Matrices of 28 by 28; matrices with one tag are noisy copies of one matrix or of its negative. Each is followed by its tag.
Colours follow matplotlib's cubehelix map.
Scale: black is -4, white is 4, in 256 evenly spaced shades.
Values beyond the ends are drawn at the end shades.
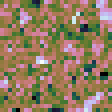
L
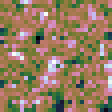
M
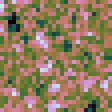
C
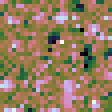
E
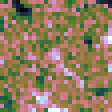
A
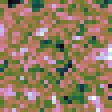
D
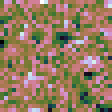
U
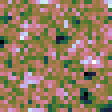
U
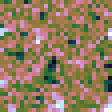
M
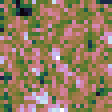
A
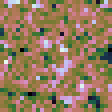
D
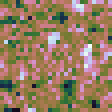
E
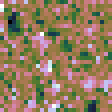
C
